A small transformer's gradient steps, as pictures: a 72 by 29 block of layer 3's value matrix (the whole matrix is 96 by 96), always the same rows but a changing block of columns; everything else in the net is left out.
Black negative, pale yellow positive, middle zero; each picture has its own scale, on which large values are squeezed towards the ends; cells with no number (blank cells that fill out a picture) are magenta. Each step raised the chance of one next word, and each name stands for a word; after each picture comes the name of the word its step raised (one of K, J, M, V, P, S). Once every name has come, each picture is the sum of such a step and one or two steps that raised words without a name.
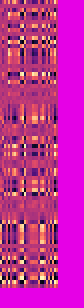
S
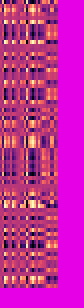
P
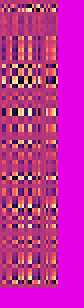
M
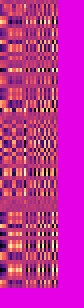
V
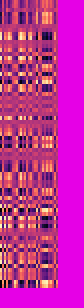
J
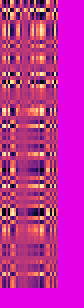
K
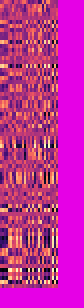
V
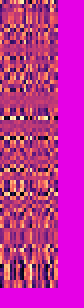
J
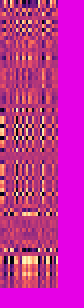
V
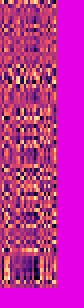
M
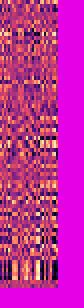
P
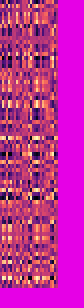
S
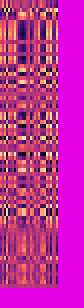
K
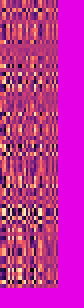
K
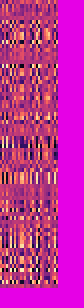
P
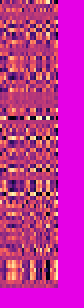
P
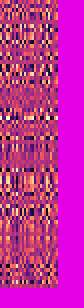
K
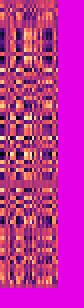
J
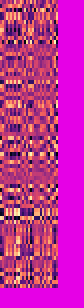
K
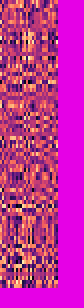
J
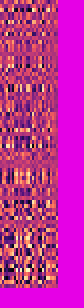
P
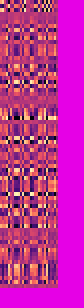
M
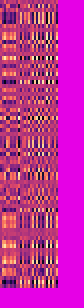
J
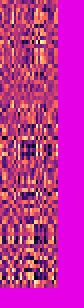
S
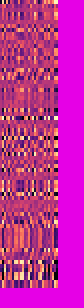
S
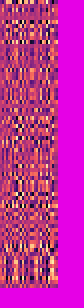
P
